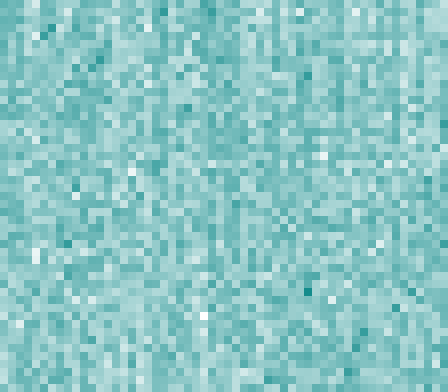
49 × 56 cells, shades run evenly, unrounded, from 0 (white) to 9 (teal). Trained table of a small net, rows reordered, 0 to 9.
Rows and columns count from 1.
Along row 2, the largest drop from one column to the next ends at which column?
22
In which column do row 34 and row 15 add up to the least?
14
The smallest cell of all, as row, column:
40, 26
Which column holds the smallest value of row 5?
5
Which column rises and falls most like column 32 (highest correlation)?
15
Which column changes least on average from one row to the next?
46
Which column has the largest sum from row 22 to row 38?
27
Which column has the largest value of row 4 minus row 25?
10
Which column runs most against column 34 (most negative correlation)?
1
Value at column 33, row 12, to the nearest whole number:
2
